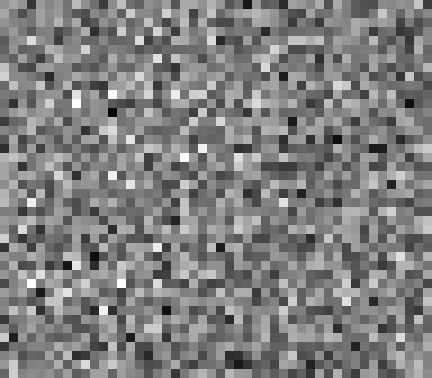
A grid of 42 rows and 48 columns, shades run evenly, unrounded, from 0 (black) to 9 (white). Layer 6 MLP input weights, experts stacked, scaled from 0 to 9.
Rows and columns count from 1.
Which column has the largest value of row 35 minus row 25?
12
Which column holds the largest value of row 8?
30
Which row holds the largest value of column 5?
31
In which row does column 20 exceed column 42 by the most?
17
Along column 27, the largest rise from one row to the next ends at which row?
18
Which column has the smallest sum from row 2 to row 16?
45
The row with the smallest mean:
27
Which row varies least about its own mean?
6
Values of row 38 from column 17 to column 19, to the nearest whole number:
5 6 2
